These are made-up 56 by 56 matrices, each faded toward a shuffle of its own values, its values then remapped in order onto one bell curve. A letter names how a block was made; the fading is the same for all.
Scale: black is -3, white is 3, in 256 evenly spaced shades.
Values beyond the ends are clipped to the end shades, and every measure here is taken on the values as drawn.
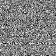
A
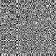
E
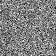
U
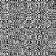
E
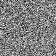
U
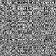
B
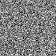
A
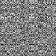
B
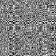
E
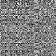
B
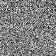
A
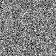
U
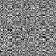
E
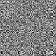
B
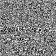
A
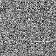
A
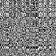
E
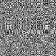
E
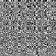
E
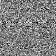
A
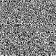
A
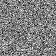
U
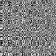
E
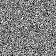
U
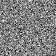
U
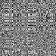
E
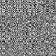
B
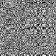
B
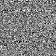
A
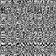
B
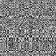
B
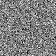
U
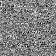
A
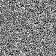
U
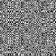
E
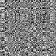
E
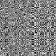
E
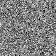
U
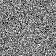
U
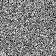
U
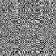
B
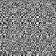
B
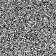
U
